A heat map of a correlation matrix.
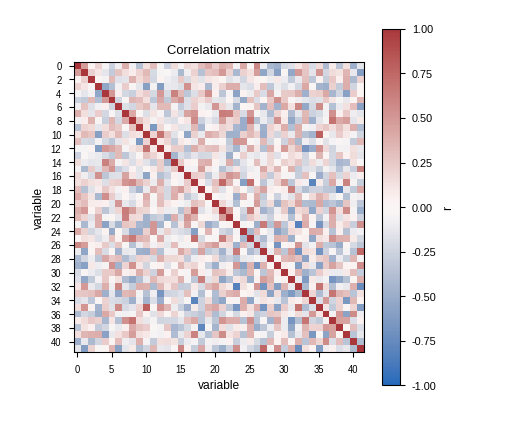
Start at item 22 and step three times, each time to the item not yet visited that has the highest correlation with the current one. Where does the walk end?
17
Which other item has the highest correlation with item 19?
4
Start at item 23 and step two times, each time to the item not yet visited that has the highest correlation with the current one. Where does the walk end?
41
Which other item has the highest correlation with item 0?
26
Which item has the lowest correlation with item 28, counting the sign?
33
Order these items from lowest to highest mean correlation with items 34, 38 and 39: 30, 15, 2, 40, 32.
15, 30, 32, 2, 40
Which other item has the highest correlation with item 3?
16
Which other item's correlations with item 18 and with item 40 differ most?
38
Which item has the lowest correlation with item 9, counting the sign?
11
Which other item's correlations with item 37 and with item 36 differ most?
39
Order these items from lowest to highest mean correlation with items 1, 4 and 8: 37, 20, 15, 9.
15, 20, 37, 9
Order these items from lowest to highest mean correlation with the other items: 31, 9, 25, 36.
31, 36, 9, 25
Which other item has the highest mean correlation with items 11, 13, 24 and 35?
10
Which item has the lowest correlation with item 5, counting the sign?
24
